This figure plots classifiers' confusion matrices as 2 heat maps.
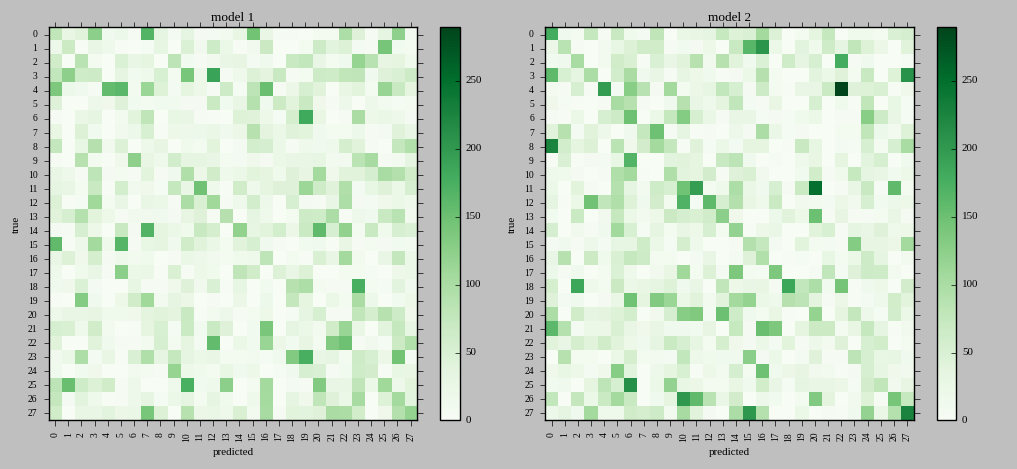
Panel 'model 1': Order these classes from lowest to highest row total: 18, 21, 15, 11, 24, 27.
24, 18, 15, 21, 11, 27
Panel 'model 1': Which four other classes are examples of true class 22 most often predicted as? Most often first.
12, 21, 16, 27
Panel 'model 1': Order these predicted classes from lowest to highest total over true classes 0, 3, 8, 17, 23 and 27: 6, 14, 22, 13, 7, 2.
13, 6, 14, 2, 22, 7
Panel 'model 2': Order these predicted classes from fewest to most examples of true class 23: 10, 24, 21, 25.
21, 25, 24, 10
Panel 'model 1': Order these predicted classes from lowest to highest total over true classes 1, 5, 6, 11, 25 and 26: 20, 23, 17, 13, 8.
8, 17, 13, 23, 20
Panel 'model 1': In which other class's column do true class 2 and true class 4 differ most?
16
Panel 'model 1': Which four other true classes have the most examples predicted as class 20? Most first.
14, 25, 10, 26
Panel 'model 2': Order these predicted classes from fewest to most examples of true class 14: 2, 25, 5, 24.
2, 24, 25, 5
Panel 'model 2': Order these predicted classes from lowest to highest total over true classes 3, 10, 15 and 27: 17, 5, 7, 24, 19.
17, 19, 7, 5, 24
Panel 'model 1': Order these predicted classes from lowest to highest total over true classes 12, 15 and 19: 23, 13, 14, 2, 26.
13, 26, 14, 23, 2
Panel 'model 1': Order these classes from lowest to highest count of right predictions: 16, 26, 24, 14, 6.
6, 24, 16, 26, 14
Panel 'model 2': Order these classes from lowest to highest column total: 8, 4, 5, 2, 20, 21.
21, 4, 2, 8, 20, 5
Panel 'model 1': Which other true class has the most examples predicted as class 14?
17
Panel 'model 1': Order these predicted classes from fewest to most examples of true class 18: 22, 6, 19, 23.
22, 6, 19, 23
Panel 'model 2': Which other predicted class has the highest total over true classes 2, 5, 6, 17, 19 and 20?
10
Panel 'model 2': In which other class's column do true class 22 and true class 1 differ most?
16
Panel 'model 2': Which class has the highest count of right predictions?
27
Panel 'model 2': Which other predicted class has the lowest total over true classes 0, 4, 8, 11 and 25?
18
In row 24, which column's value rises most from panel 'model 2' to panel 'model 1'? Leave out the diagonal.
9
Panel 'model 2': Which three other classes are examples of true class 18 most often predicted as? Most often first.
2, 22, 20
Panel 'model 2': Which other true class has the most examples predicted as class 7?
4
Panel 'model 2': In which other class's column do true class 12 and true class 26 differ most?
11
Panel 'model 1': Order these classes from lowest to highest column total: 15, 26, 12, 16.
15, 12, 16, 26
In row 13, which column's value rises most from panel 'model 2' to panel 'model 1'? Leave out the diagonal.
21
